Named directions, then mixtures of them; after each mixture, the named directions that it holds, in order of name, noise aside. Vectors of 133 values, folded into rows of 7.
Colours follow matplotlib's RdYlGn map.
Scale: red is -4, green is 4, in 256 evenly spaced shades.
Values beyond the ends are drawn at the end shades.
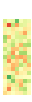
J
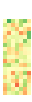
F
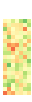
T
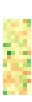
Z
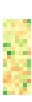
Z.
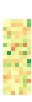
T, Z.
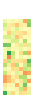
Z.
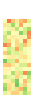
F.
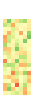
F, J.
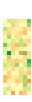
T, Z.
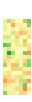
Z.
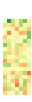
F.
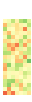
T.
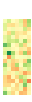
Z.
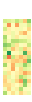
J, Z.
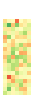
J.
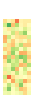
J.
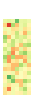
J.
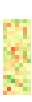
J, T.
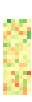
F.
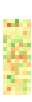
J.
